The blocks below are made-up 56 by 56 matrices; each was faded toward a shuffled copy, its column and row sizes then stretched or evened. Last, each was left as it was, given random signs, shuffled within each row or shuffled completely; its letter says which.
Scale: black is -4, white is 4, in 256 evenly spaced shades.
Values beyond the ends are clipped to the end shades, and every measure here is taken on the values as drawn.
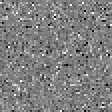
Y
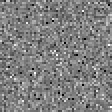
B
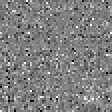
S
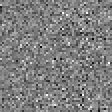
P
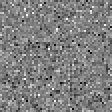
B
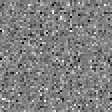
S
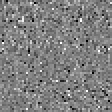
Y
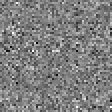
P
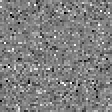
Y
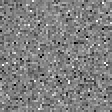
B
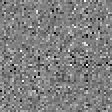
S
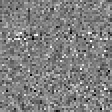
Y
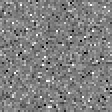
B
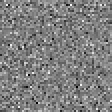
Y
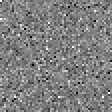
B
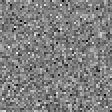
B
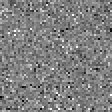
Y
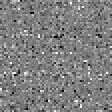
P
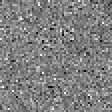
B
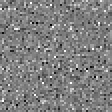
Y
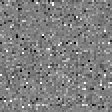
Y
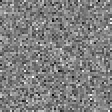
P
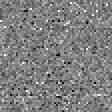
Y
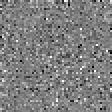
P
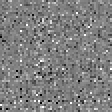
P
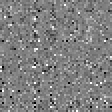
P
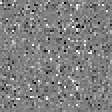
S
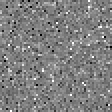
B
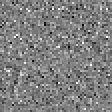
Y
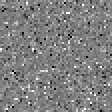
B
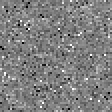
B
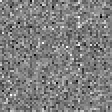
P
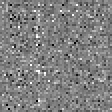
P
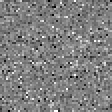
Y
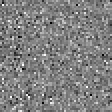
P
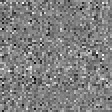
S
